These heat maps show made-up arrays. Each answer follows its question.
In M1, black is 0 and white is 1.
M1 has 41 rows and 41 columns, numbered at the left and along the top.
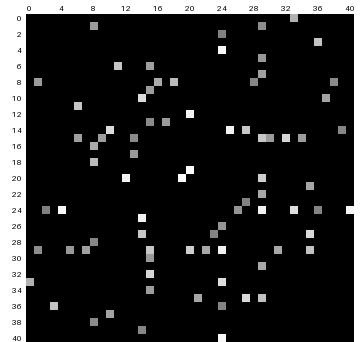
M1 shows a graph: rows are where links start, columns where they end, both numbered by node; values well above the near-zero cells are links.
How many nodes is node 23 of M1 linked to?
1
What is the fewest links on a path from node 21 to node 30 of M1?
4
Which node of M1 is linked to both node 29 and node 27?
node 35
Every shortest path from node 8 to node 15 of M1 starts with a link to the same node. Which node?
node 1
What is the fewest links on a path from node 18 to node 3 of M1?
6
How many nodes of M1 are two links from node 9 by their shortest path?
6
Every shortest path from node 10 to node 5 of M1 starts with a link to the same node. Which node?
node 14
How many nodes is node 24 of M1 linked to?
7
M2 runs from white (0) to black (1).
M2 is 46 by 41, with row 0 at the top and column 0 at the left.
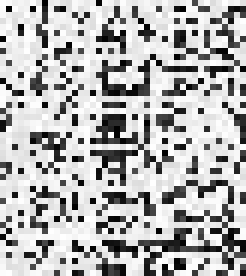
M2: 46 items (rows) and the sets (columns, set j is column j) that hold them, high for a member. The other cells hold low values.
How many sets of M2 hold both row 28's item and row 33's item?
4
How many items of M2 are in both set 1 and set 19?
9
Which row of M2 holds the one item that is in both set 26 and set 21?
10
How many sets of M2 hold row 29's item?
4
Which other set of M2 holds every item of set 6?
24
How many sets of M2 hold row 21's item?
12
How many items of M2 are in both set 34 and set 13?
3
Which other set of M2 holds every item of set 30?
29
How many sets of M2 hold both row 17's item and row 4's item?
4
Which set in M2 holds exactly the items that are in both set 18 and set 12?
28
